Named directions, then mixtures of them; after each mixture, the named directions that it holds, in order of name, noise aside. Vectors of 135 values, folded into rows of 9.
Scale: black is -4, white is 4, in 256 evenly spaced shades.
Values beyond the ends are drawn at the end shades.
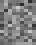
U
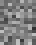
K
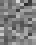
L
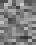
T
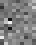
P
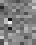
P.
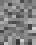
K.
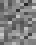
L, P.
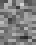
T.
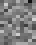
L, T, U.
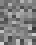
K.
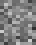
K, T, U.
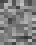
T.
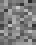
U.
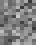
K, L, U.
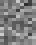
L.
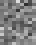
L.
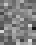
K, T, U.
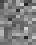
L, P, T.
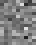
L, P, T.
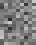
L, P.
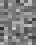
K, L.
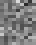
L.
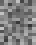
K, L.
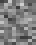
T.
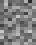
L, P, U.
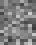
K, U.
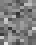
K, L, P.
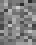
U.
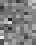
P.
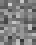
K.
